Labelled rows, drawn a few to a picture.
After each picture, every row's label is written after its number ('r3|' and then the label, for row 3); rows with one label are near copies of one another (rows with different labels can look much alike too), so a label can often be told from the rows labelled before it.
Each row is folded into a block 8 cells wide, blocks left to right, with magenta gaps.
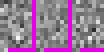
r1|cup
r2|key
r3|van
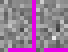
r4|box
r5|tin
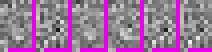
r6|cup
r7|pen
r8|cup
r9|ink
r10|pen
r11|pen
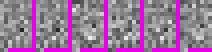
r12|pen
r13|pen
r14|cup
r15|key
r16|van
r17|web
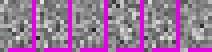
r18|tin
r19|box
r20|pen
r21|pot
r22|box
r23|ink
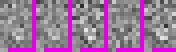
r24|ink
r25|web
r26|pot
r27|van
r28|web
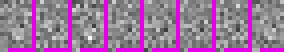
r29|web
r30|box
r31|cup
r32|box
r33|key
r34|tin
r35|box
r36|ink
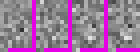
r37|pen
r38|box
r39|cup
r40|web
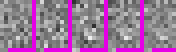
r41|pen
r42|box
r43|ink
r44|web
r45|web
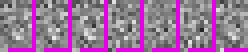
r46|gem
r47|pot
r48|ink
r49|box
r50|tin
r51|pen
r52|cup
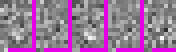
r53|cup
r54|box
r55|gem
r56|pen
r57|van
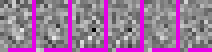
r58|pot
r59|ink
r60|pen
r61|pen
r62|cup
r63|tin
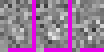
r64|pot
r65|gem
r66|tin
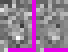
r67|cup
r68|cup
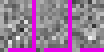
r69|pen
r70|key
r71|web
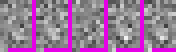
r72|ink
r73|pot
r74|tin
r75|cup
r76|cup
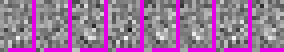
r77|van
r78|key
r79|ink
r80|pen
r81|gem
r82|gem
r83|van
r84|pot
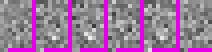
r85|tin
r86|cup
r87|gem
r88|box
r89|cup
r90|key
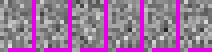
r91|box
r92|box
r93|pot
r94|pen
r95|pen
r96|van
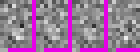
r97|ink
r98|pot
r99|ink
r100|tin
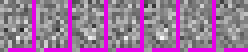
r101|van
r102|pen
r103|web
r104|van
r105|gem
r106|box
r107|pot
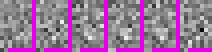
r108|key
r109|tin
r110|gem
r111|ink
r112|pot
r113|pen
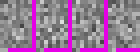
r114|ink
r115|van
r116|box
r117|cup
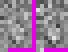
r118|pot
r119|cup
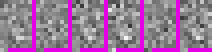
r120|ink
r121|tin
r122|pot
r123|cup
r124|key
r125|web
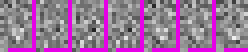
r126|pot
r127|box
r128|pen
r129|pen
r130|pot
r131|pot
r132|web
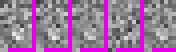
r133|gem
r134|web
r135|web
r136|key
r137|web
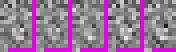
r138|pot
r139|pot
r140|cup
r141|pot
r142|ink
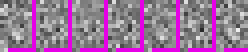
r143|cup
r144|van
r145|tin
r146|box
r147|cup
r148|box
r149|pot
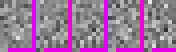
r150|gem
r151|key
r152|pen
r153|pot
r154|box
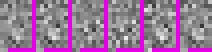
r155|ink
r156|ink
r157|tin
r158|van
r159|cup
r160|ink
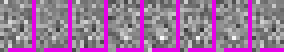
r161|box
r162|tin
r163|box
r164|web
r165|cup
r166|van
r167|web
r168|box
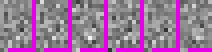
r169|pen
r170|box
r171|cup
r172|key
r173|pen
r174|ink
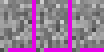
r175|key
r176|box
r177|key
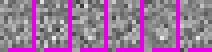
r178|van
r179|van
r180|pot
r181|key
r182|web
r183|key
